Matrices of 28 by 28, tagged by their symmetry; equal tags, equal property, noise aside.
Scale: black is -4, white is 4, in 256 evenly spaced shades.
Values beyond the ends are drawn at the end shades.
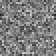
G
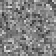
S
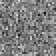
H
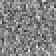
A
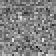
G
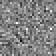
S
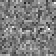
G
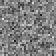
A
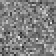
S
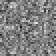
H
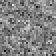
S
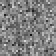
A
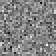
A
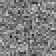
A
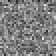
G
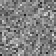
A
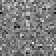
G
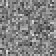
H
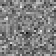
G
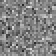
H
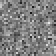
A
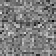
G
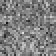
G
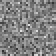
S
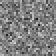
S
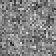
S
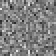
H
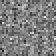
A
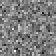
H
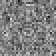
G
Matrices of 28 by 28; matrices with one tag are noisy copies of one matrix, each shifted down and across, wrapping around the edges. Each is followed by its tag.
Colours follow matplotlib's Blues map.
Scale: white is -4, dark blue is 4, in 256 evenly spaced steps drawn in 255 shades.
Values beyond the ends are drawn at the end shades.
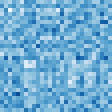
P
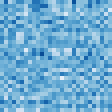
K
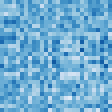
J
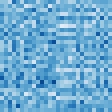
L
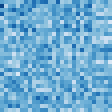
J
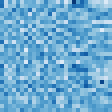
K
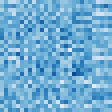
L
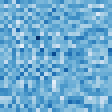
K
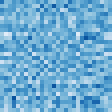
K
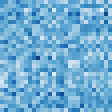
P
